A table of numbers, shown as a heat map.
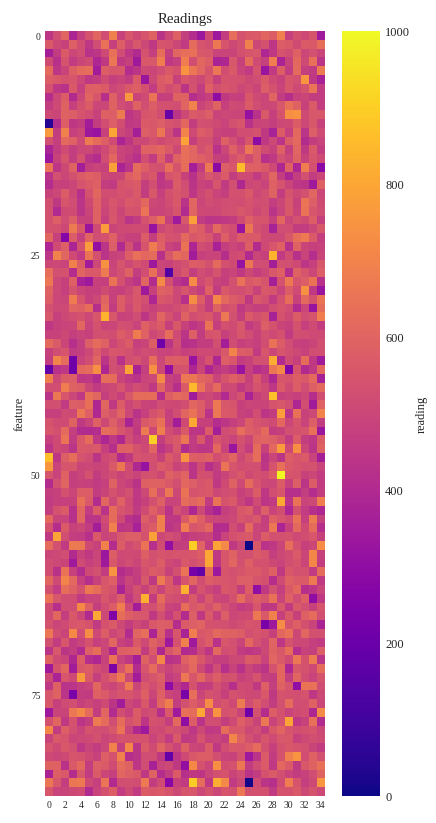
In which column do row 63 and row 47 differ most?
17
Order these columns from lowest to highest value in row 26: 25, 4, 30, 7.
30, 4, 25, 7
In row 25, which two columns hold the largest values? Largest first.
28, 1
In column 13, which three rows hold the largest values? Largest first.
46, 57, 38
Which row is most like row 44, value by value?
21
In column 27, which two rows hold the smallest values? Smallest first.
67, 4
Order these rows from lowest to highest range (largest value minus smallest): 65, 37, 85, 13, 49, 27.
13, 65, 49, 27, 37, 85
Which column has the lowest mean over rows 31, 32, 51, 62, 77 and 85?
25
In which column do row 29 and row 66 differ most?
6
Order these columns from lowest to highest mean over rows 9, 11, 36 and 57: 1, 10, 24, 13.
10, 24, 1, 13
